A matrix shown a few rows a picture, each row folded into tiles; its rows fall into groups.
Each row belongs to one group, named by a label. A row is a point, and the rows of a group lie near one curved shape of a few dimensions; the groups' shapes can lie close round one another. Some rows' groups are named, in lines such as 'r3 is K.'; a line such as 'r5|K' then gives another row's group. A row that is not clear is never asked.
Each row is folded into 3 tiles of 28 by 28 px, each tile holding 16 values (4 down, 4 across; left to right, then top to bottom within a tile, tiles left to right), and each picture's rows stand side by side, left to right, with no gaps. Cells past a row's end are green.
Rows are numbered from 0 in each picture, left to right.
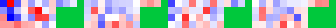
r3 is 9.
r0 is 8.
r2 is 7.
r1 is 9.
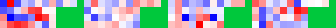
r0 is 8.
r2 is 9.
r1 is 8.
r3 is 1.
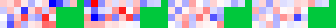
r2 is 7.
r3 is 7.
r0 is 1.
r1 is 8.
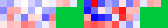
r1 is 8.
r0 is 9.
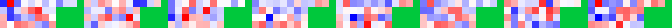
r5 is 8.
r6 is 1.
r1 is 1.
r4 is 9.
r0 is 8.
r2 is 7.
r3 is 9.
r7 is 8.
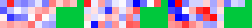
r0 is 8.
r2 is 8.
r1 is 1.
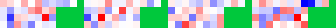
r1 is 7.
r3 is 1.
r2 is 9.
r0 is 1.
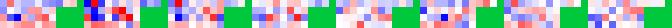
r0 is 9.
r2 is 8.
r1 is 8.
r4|9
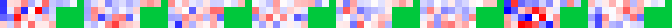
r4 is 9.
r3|7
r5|9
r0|7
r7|1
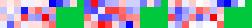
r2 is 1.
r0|1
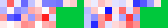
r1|1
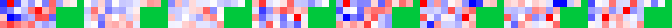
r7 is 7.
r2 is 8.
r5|1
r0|8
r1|9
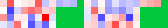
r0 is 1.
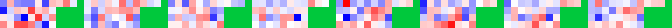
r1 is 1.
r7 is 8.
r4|8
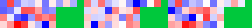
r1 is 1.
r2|8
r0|8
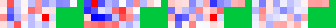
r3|9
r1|8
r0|1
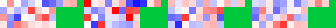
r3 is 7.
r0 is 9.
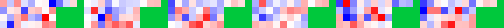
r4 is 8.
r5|7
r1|9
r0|1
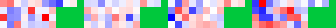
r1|7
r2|7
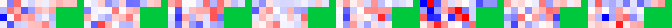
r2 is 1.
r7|9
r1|9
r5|8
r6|1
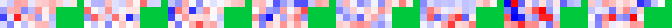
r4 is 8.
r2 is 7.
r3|9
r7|1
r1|7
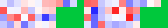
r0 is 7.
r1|1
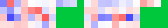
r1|7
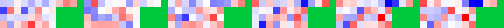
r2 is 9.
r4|1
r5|1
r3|1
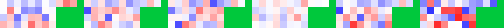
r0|9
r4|9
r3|8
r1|9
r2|9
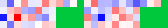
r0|7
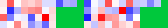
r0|1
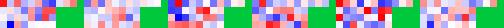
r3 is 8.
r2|8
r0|1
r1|7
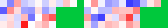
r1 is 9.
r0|9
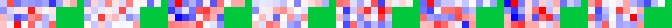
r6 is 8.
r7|1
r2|8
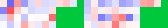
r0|9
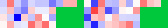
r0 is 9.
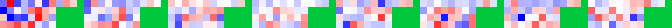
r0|8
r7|7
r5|9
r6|9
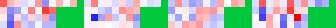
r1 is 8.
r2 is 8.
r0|1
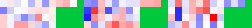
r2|1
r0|8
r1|7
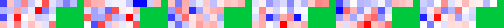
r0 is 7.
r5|7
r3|9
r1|1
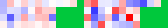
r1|1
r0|8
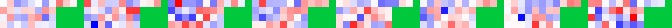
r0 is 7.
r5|7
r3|8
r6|9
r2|8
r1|1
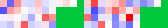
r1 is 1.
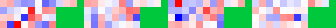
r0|9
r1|1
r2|8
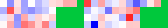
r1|1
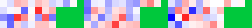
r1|7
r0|1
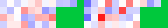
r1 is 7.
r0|8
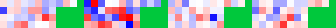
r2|7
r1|8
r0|9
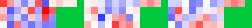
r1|9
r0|1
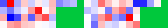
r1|1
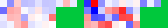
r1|8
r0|9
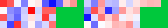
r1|7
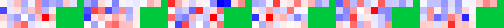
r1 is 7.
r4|7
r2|1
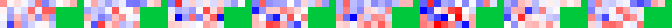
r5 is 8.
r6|7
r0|1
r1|9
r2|8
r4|9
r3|8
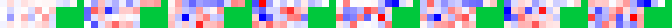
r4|1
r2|9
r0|8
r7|1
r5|9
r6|7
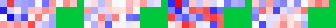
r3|7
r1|7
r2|8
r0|8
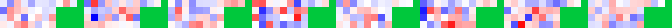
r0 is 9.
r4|7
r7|7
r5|7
